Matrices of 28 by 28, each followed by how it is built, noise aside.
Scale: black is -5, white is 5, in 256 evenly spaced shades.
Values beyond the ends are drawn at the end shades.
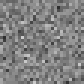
noise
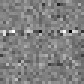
uneven rows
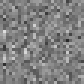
uneven columns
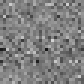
uneven rows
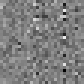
uneven columns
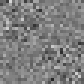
block diagonal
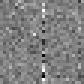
uneven columns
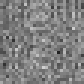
blocks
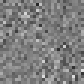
block diagonal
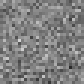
noise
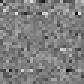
uneven rows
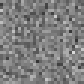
noise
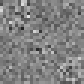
block diagonal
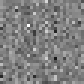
uneven columns
